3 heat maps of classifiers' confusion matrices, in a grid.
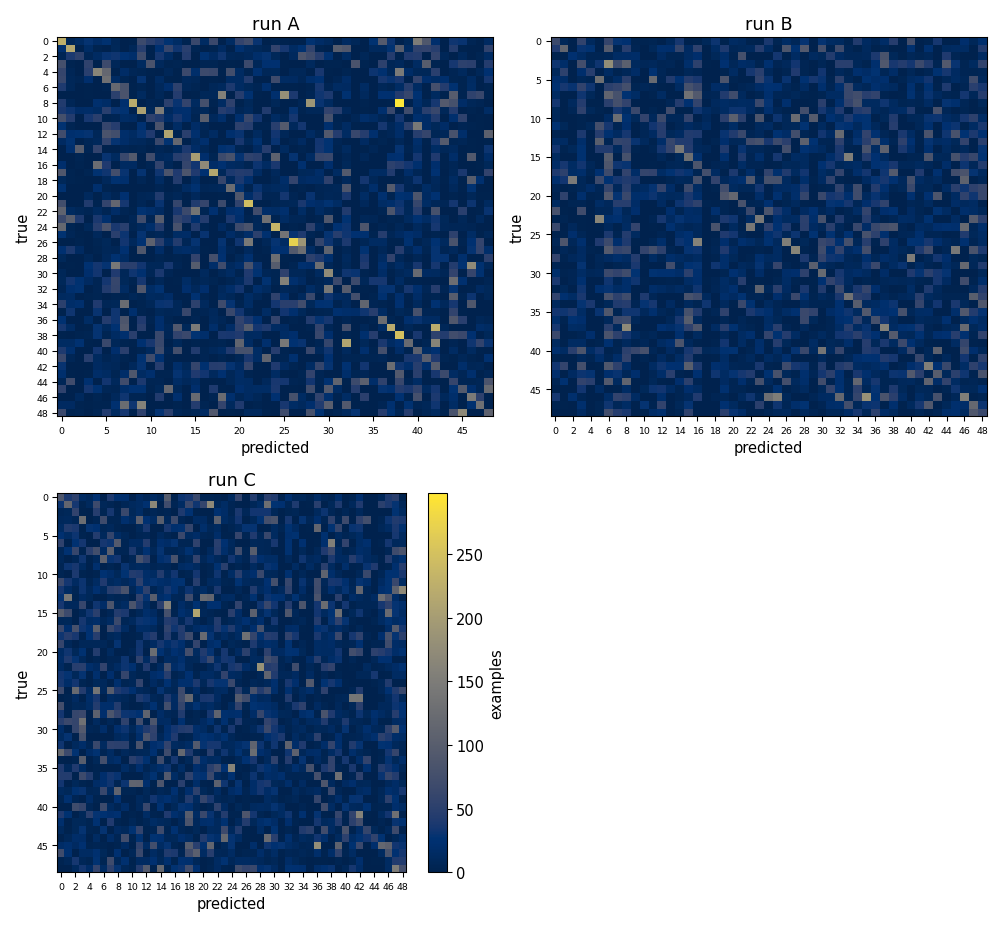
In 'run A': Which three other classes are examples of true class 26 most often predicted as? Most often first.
27, 21, 10
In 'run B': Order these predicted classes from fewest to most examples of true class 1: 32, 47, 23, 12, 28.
47, 12, 23, 32, 28
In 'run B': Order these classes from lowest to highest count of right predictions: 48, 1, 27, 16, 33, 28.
28, 48, 16, 1, 33, 27
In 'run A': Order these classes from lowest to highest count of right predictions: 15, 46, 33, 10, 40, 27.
10, 33, 40, 27, 46, 15
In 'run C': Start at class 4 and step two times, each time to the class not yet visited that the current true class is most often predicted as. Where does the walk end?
39
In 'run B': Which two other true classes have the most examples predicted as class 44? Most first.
3, 42
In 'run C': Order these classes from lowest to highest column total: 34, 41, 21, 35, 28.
35, 34, 41, 28, 21
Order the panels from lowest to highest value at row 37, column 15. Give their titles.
run C, run B, run A
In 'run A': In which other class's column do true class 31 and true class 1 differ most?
25
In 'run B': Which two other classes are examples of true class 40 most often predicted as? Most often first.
30, 43
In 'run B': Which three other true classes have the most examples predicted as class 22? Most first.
24, 18, 13
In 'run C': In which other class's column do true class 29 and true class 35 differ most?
24
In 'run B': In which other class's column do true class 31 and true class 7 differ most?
15
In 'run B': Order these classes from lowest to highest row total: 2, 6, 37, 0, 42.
2, 0, 6, 37, 42
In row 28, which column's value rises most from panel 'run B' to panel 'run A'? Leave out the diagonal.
24
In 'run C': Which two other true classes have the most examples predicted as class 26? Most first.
18, 41
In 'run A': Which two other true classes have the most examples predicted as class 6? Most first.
29, 21
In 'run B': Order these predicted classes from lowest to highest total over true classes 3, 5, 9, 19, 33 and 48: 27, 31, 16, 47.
31, 27, 16, 47
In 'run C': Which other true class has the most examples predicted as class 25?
26
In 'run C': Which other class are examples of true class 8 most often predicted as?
6
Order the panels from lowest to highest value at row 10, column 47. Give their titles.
run A, run C, run B
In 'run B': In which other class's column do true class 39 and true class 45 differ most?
14
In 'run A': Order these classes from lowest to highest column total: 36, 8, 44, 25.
8, 36, 25, 44
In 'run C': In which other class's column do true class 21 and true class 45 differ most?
36
